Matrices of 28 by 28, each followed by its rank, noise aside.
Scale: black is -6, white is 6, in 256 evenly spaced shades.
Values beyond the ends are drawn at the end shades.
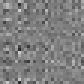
three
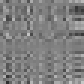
two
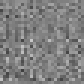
three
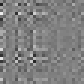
two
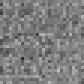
five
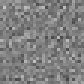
five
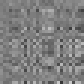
two
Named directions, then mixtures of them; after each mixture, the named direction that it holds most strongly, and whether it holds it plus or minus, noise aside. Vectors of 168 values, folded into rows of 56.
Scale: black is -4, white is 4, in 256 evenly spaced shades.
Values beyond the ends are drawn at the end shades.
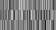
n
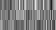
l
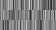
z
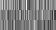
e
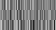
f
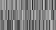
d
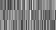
d, minus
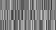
n, minus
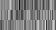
l, minus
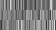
l, minus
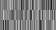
z, plus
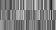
l, plus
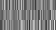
f, minus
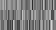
d, plus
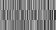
e, plus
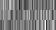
n, minus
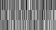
e, minus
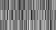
n, minus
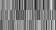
l, minus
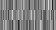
z, minus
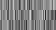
z, minus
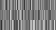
f, minus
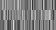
d, plus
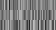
f, minus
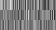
e, plus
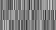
z, minus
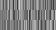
n, plus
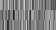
z, plus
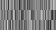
n, minus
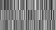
l, plus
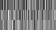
e, minus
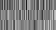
e, minus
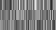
l, plus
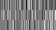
e, minus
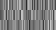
d, plus
